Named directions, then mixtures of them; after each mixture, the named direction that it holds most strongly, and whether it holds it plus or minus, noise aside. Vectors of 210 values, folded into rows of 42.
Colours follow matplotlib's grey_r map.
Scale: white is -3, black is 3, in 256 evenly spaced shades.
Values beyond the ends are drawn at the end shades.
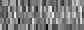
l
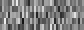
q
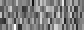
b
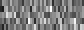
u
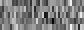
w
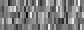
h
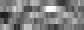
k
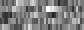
k, plus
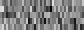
u, minus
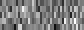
b, minus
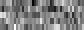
k, minus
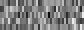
h, plus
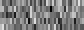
u, minus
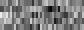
k, minus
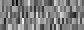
q, minus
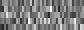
u, plus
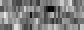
k, minus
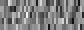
h, minus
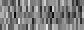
l, minus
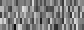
b, minus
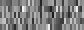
b, minus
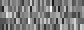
u, plus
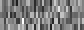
q, minus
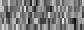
u, minus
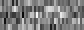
q, minus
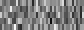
b, plus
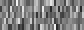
q, plus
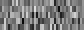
q, plus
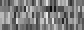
w, minus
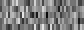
q, plus
